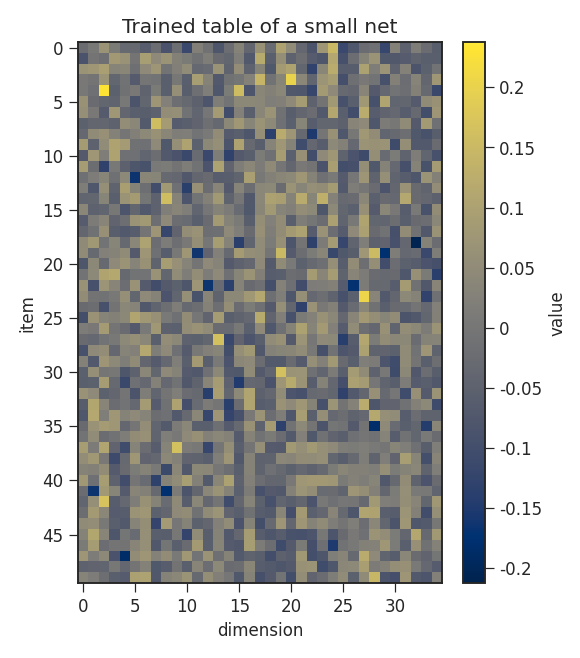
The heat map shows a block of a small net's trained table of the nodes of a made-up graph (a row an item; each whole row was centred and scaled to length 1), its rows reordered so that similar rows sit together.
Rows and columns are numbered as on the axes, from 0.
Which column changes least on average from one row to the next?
25
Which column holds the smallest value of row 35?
28
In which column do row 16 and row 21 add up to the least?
31
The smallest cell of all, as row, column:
18, 32
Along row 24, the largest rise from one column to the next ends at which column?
22
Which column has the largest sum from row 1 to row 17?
24
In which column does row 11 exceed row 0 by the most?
13
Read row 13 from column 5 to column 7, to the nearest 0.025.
0.025 -0.025 -0.1
